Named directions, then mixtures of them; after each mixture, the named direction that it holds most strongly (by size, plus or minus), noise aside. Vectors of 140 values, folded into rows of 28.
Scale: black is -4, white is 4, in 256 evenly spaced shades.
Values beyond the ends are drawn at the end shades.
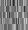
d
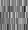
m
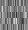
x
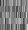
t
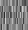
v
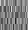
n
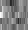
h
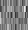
m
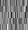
m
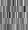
d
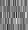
x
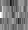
h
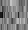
h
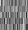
t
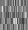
x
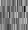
m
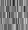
d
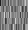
v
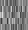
h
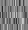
x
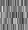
x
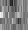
h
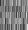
t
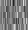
d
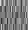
n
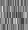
x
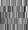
m
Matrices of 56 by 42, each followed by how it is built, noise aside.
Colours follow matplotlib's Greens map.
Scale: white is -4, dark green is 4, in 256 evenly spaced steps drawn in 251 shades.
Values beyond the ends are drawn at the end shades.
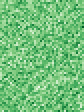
Hankel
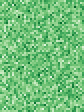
repeating rows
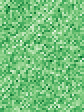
Hankel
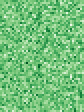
repeating rows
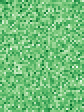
noise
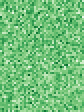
noise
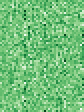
uneven columns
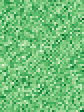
Hankel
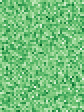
noise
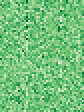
uneven columns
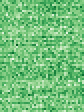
blocks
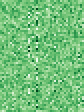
uneven columns
